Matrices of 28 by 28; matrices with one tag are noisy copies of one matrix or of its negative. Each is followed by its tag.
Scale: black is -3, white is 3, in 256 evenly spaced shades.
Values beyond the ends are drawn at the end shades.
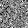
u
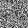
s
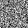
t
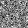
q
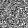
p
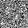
p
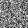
s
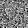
p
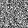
t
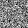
t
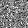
u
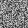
p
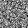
s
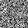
u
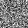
u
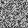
q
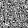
t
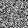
u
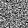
s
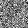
u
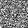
p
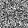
t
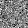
q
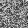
u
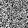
u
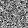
q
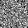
s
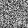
t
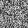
t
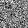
s
